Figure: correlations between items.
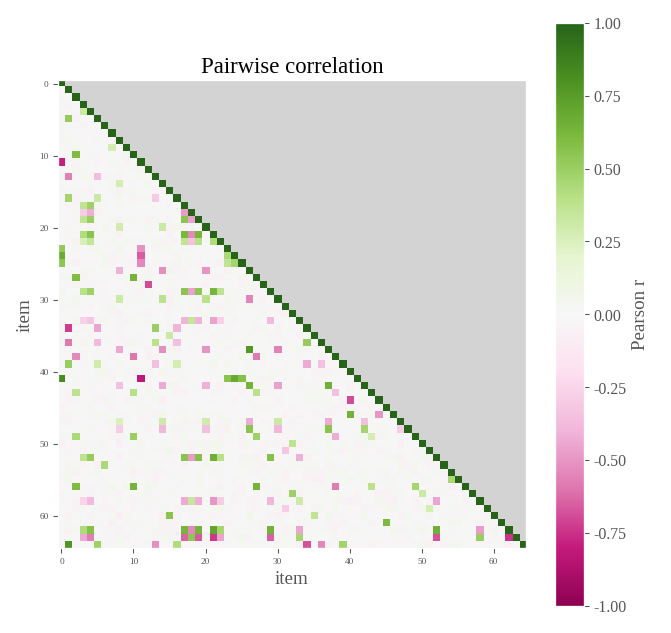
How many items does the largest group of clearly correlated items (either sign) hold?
13
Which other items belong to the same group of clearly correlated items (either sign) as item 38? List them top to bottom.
2, 10, 27, 43, 49, 56
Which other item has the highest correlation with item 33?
63
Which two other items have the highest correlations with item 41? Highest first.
0, 24
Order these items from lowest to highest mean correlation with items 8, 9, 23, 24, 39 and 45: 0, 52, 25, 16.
52, 16, 25, 0
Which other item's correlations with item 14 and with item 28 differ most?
12
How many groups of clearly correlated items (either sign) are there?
14
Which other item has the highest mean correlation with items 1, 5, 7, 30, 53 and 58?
64
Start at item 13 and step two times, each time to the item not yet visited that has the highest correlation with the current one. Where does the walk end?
36
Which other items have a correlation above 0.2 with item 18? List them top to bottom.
33, 58, 63
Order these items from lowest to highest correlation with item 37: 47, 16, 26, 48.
47, 16, 48, 26
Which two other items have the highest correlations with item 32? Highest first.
57, 50
